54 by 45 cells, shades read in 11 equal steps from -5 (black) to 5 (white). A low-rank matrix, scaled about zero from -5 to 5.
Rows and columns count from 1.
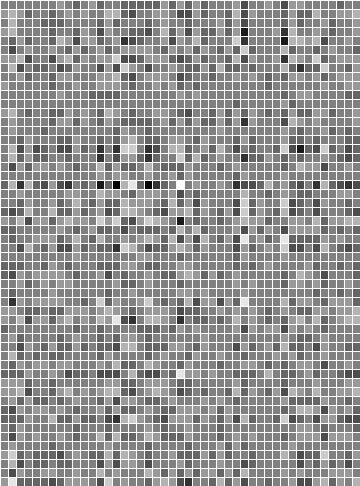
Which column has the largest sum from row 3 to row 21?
2
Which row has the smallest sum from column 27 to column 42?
21
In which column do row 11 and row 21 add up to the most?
23
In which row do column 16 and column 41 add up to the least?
5
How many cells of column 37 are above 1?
5
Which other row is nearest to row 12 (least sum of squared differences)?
29
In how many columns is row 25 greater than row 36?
11
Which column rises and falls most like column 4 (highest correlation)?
17
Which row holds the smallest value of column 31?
4
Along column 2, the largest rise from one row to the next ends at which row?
54
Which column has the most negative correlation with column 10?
25
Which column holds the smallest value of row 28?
15
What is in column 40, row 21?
-3
